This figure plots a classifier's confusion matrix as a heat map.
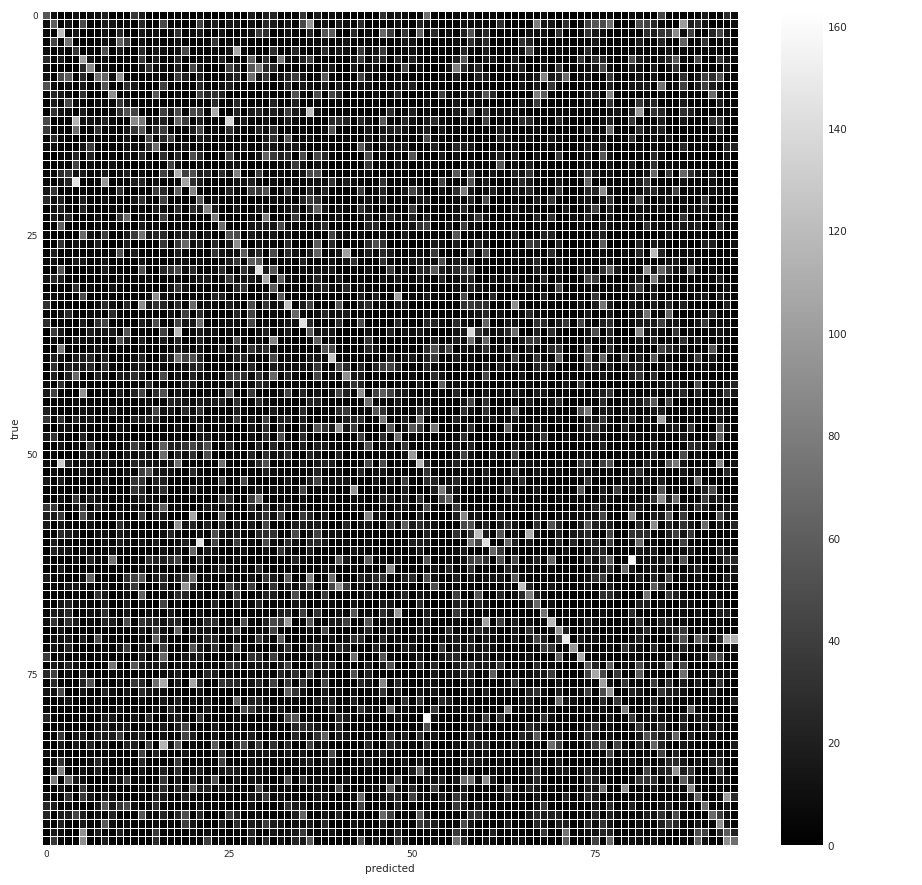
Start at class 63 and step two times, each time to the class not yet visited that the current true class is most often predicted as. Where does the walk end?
40
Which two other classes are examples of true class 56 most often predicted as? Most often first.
16, 52
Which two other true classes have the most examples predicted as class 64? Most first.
33, 36
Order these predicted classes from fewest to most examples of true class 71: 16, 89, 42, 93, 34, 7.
34, 16, 42, 7, 89, 93
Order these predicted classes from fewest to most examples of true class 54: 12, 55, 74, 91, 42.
74, 55, 12, 91, 42
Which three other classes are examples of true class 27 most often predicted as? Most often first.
83, 41, 37
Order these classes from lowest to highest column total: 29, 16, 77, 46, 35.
35, 29, 46, 77, 16
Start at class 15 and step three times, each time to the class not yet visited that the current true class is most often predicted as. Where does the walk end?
32
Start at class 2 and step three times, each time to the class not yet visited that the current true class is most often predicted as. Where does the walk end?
92
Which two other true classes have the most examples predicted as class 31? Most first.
37, 41
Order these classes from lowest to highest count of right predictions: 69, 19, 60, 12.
12, 19, 69, 60
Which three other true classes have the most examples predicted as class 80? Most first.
62, 57, 5
